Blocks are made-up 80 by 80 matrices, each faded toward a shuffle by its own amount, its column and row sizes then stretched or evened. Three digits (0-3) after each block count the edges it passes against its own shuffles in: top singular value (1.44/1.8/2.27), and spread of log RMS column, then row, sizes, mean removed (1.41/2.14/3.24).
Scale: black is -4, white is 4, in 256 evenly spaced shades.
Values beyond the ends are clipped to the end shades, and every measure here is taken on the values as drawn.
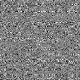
2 0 2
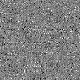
2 0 1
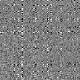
3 2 2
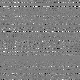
2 0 3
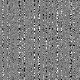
2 3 1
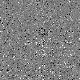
0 1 1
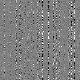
3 3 0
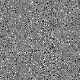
1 1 0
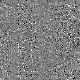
0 2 1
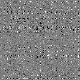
1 2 2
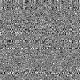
3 0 2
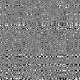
3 1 3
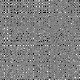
3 2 2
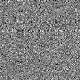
2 0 1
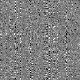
3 2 0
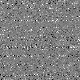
1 0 2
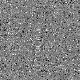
1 0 1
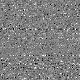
1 0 2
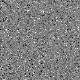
0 1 1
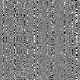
3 3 0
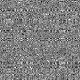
3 0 2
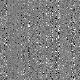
1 3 0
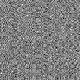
3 0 0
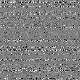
2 0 3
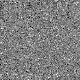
1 1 1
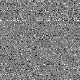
2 0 2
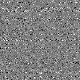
1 0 2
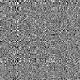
3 2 2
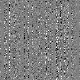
0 3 0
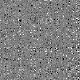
1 2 1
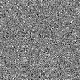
2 0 0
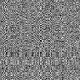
3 2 0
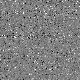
0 0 1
